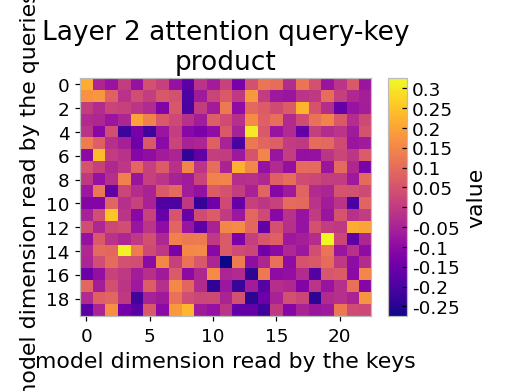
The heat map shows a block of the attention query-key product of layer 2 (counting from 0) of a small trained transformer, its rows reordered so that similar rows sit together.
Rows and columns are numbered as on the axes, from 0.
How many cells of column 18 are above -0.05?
16
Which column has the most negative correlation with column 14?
8
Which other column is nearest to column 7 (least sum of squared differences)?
20
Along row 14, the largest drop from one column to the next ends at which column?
10
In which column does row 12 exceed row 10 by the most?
21
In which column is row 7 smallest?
22
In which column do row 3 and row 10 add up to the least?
9
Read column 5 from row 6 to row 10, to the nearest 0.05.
-0.1 0 0 -0.05 -0.05
